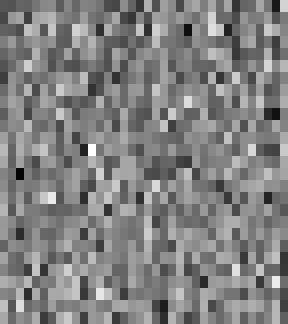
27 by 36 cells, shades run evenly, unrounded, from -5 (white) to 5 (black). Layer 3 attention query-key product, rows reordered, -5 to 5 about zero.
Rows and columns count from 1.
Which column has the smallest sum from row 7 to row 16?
36
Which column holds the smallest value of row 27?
9
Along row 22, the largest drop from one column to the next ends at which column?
32
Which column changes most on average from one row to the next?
4
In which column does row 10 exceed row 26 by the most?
35
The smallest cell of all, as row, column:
13, 12
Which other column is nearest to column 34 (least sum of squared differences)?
18
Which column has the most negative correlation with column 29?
7
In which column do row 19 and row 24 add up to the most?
26
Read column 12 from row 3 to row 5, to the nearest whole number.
0 -2 -1
